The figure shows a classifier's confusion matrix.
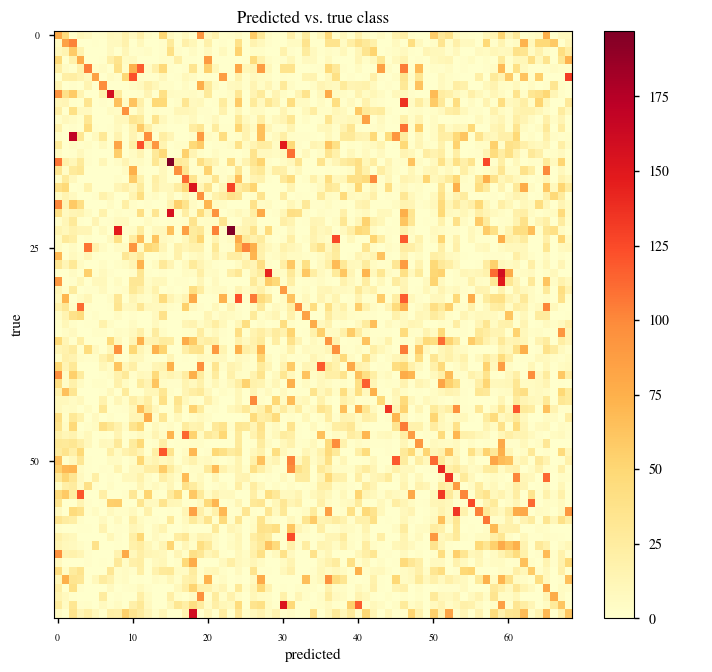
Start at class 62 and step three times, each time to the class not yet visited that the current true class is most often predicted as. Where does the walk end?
8
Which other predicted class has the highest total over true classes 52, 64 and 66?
36
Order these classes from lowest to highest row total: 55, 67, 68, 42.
42, 55, 67, 68
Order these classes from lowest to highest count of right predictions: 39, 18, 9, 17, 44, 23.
39, 9, 17, 44, 18, 23
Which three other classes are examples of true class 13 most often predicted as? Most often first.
30, 11, 8
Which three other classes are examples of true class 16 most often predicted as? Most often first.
65, 10, 20
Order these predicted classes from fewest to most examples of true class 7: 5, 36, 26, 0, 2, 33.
5, 26, 33, 2, 36, 0
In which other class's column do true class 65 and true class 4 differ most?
11
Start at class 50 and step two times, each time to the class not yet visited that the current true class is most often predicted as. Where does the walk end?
12
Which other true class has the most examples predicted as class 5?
60
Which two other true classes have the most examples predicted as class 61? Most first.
44, 52
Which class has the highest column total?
46
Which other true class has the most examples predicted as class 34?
57
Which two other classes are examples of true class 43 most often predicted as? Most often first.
26, 31
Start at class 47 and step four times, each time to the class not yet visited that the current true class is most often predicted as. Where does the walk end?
2
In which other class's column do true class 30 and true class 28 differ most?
59
